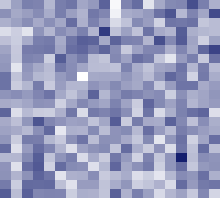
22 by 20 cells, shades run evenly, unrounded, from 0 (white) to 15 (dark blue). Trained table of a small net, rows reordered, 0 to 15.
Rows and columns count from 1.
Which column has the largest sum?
17
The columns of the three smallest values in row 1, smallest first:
11, 14, 1
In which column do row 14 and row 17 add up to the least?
2
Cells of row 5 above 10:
5
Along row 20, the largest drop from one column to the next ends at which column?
6
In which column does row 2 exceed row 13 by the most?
20
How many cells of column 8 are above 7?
7
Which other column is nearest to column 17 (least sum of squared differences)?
4
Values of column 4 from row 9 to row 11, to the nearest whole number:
5 9 8
